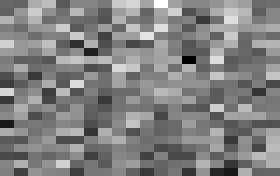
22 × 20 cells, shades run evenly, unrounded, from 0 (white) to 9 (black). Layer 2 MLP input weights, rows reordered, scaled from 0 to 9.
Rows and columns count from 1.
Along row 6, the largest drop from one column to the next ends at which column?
7
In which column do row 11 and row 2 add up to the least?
6
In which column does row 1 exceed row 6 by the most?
1
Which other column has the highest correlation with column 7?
13
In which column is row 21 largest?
17
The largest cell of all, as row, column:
8, 14
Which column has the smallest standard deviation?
15
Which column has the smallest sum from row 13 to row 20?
20
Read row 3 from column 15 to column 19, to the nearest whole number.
7 5 1 3 5
